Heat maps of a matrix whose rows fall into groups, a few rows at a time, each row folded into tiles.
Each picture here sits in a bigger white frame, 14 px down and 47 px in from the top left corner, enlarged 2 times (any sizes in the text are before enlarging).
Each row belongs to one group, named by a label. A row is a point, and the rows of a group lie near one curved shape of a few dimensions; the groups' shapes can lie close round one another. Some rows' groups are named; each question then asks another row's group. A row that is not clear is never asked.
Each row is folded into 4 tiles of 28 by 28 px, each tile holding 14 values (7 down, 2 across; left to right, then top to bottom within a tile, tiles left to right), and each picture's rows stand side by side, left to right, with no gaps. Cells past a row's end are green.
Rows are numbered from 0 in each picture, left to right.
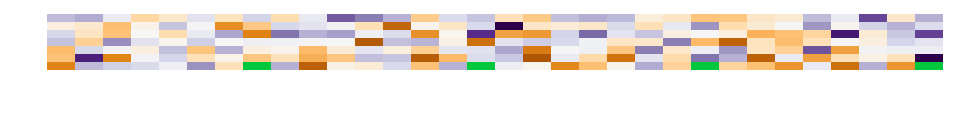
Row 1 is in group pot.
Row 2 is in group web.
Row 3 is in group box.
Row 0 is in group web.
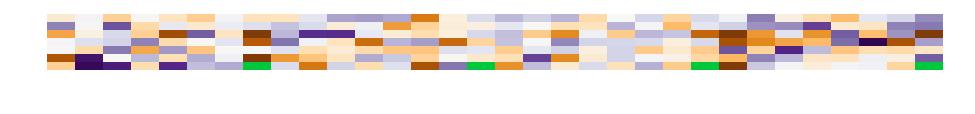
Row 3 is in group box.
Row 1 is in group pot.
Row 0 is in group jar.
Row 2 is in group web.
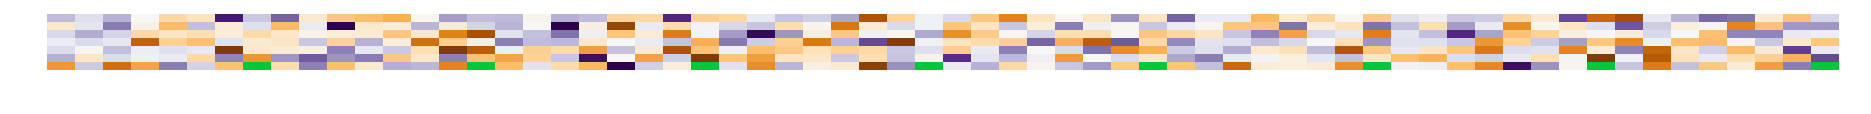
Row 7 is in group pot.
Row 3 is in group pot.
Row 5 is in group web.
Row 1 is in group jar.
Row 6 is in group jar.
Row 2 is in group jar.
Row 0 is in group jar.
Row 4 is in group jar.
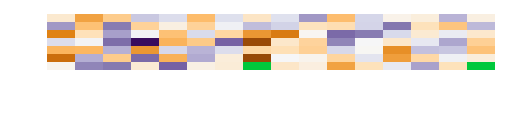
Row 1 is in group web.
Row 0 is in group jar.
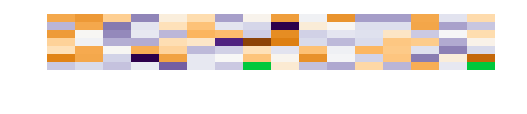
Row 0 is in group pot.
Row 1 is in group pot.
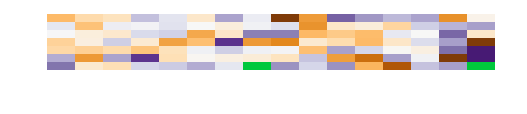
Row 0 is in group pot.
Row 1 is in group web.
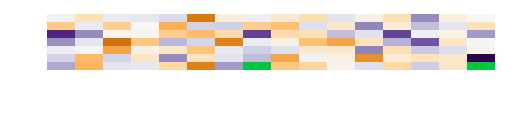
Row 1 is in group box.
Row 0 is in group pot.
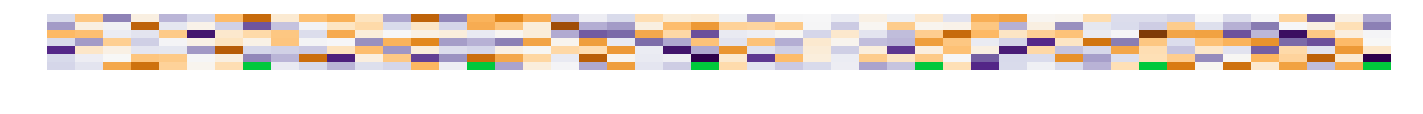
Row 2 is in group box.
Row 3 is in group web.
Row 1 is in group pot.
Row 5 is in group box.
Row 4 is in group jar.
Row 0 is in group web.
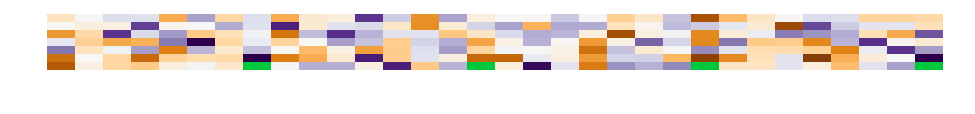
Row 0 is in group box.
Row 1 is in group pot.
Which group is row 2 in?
jar
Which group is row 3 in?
box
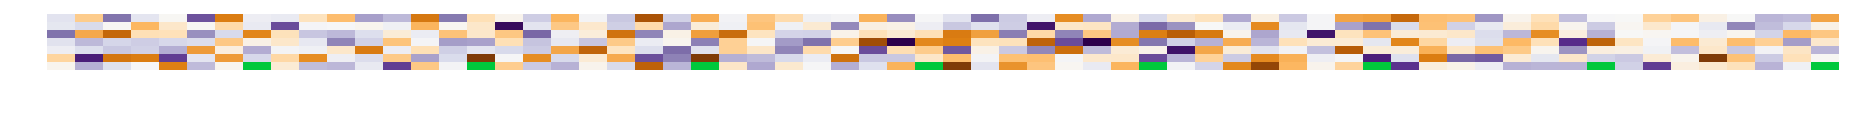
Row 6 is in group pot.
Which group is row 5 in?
web
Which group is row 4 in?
box
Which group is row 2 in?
pot
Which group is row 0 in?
web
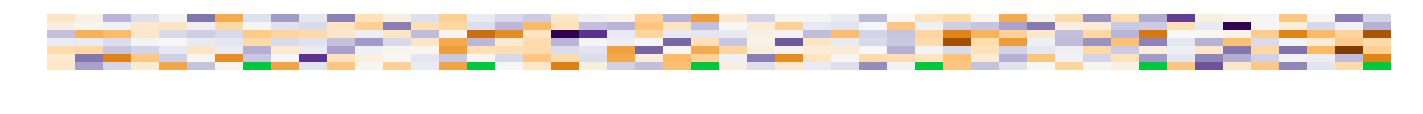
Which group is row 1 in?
web
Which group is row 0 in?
web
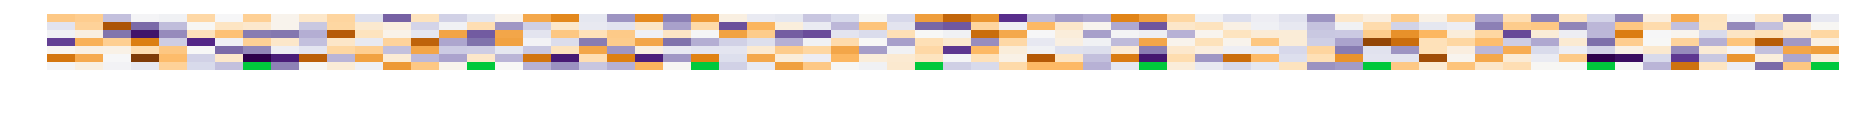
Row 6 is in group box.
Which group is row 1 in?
pot
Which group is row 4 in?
web
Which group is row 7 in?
jar
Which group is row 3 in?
web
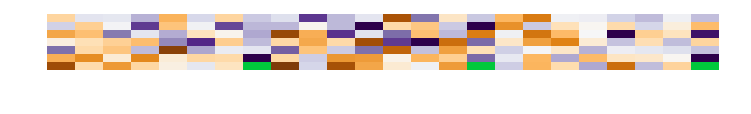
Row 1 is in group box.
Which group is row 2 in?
box
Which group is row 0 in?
box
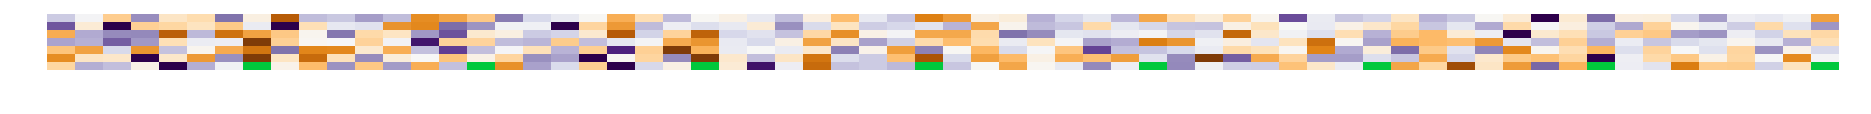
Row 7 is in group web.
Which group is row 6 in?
box
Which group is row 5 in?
pot
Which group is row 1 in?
pot
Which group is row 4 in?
web
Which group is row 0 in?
jar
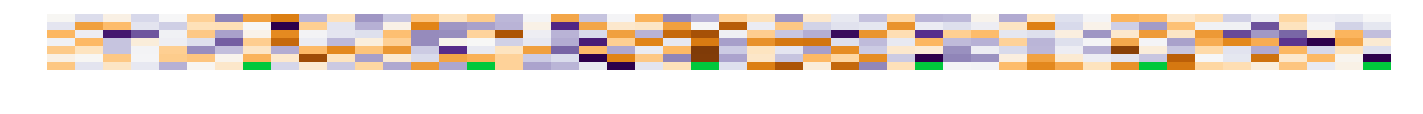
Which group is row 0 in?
web
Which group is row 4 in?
web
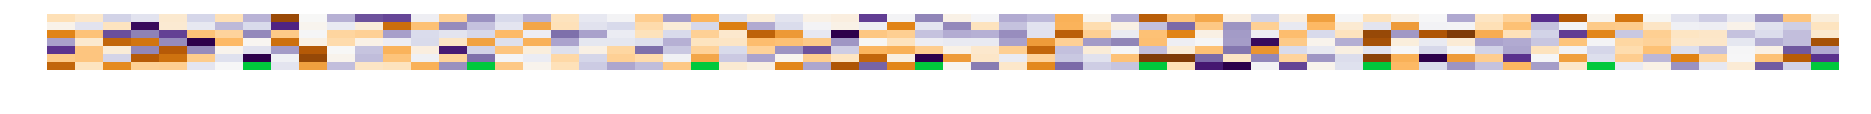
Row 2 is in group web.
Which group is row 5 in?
jar
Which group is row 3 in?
box
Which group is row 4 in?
jar
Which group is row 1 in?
pot
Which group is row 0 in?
box
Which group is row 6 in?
web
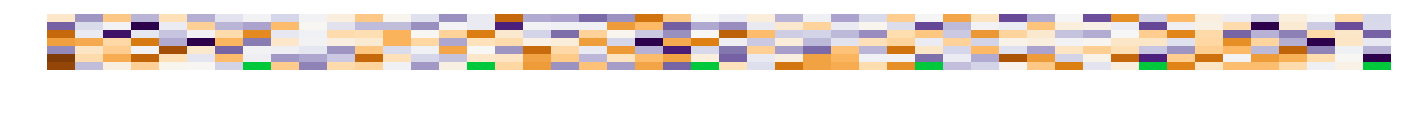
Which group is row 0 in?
box
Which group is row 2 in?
pot
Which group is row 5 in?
box
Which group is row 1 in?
jar
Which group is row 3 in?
web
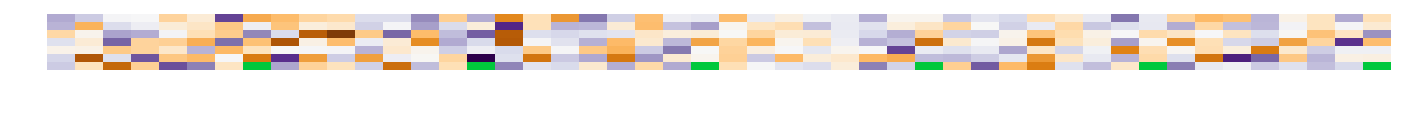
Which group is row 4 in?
jar
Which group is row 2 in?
pot
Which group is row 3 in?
web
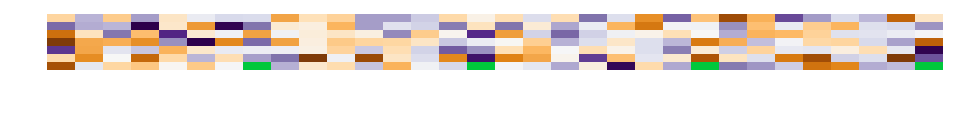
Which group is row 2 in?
pot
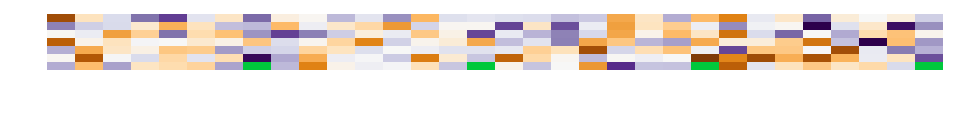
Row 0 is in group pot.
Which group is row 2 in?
jar
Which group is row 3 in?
box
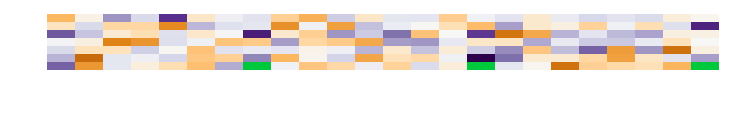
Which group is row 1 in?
box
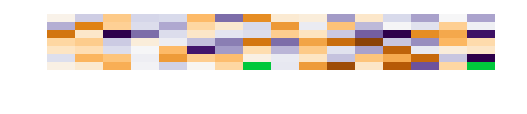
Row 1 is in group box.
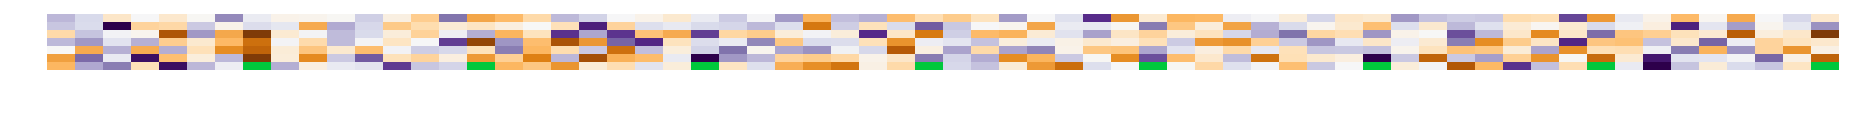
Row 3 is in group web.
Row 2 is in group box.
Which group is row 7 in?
jar
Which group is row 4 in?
web
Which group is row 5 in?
box
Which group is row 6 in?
jar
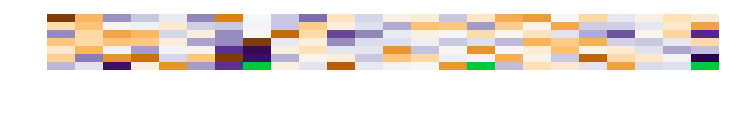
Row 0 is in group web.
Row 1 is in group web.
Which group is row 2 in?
box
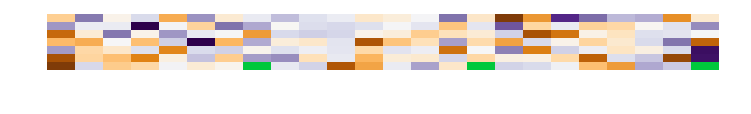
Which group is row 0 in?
box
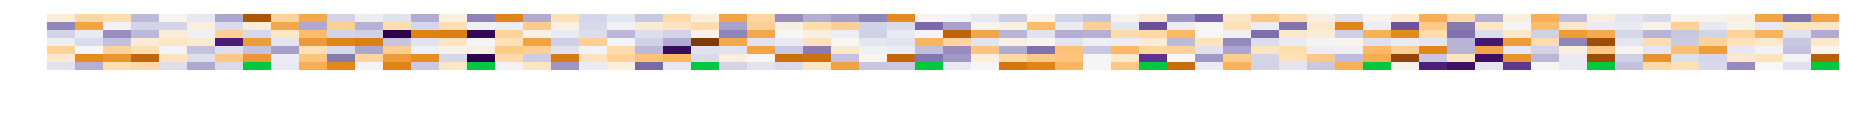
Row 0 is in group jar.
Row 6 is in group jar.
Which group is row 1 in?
box
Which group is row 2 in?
web
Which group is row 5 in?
web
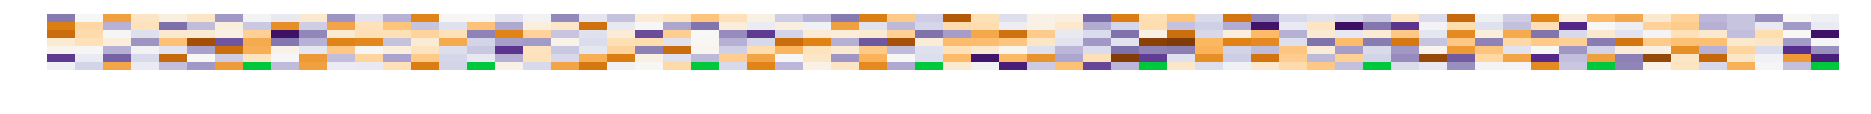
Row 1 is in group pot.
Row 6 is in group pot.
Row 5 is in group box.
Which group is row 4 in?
web
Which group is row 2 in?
web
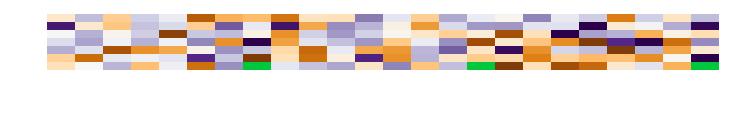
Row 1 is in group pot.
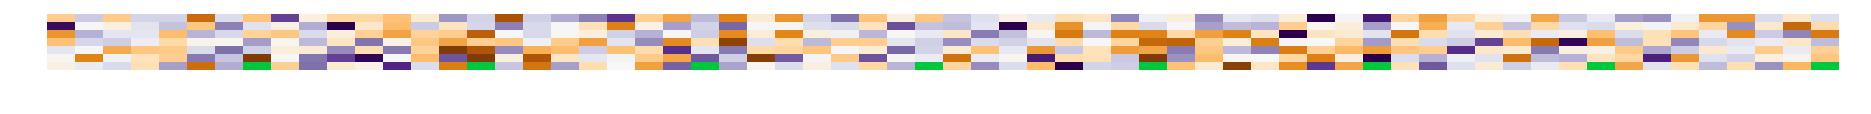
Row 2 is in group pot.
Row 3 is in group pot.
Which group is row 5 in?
box
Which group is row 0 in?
pot
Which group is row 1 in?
jar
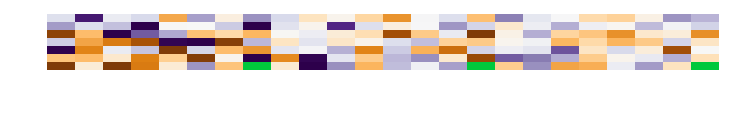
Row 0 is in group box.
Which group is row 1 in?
jar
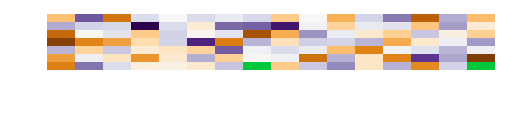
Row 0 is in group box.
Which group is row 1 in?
pot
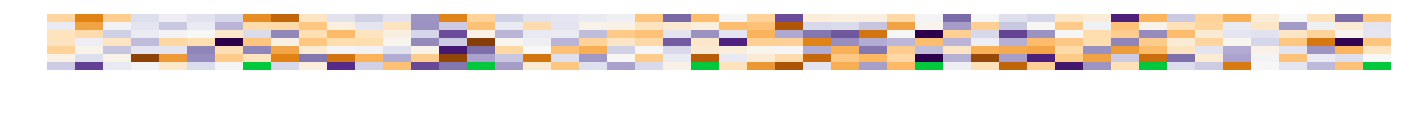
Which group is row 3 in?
box
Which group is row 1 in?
web
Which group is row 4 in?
jar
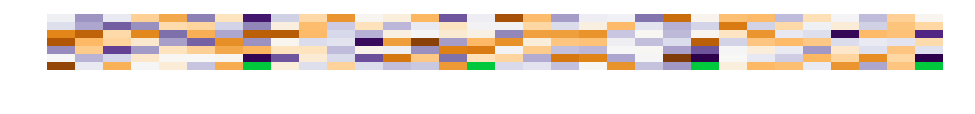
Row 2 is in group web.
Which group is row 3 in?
box
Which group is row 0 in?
box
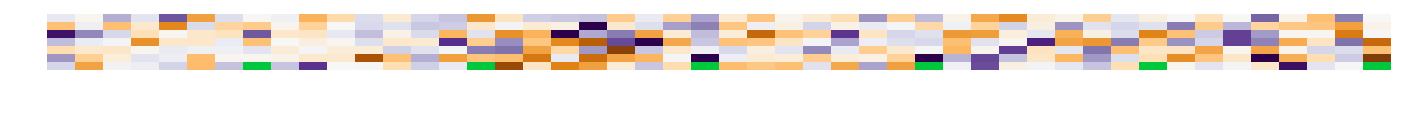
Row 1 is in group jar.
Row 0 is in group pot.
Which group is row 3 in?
box
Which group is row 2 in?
box
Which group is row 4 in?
jar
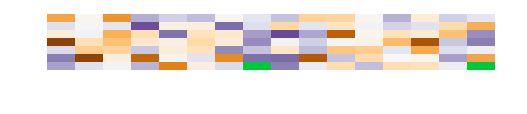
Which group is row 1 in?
pot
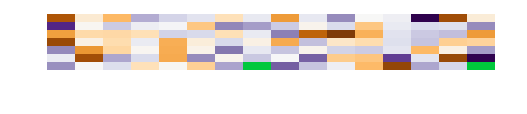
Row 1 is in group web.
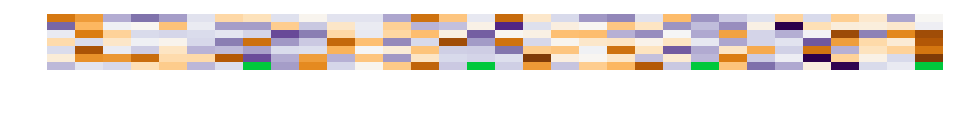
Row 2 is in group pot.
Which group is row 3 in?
jar
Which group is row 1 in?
pot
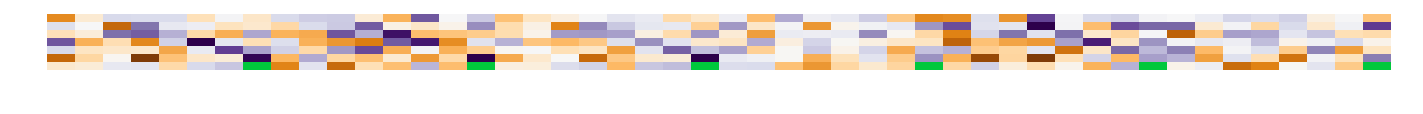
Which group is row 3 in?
web
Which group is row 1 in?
box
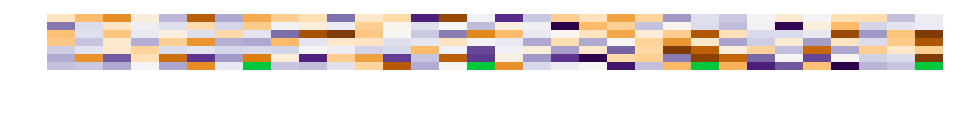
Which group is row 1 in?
web
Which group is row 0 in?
pot
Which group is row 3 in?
jar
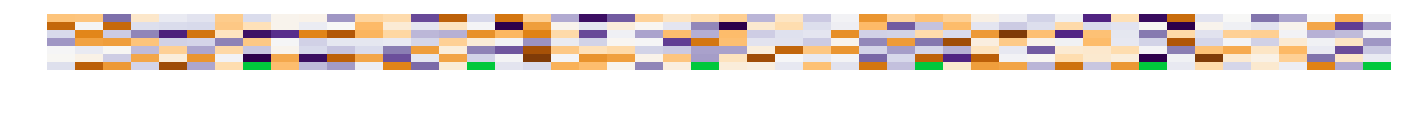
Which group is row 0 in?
box
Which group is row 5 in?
pot
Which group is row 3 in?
pot
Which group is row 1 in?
web
